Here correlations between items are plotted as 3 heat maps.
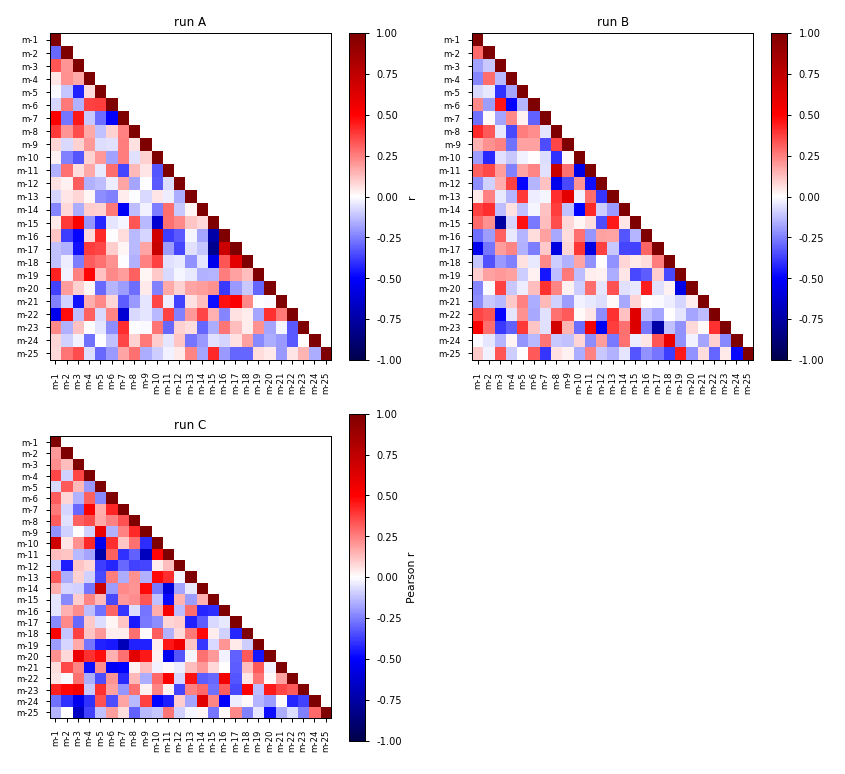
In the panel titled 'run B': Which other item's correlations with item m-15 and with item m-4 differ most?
m-23
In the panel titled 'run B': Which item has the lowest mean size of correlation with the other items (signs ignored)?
m-21
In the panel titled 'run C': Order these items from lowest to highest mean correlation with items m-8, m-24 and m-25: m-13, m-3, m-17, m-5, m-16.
m-3, m-16, m-17, m-13, m-5
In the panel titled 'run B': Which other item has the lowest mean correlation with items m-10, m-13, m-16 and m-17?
m-14
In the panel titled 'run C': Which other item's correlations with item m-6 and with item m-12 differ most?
m-19
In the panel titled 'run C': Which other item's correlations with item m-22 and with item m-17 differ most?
m-13
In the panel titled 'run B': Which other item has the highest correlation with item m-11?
m-8
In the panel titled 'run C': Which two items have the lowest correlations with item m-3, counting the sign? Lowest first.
m-25, m-24
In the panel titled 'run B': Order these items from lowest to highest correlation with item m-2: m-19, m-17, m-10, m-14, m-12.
m-10, m-17, m-12, m-19, m-14
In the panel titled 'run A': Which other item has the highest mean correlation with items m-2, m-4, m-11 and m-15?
m-22
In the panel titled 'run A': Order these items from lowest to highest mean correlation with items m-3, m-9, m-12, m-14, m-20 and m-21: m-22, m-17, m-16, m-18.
m-16, m-17, m-18, m-22
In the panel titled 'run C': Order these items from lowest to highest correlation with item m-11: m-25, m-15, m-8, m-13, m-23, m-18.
m-15, m-8, m-18, m-23, m-25, m-13
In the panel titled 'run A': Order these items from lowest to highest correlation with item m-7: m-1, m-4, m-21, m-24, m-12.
m-21, m-4, m-12, m-24, m-1
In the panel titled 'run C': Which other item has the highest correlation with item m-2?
m-23
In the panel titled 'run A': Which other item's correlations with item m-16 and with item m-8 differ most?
m-15
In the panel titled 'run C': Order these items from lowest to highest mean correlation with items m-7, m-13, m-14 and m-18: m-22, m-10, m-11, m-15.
m-11, m-22, m-15, m-10
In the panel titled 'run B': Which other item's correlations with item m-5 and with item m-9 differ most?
m-3
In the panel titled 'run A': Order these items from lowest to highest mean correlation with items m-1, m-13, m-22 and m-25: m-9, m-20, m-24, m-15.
m-24, m-9, m-20, m-15
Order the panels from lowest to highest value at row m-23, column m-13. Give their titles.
run A, run C, run B
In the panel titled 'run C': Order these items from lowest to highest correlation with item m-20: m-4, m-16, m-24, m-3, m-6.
m-24, m-16, m-6, m-4, m-3
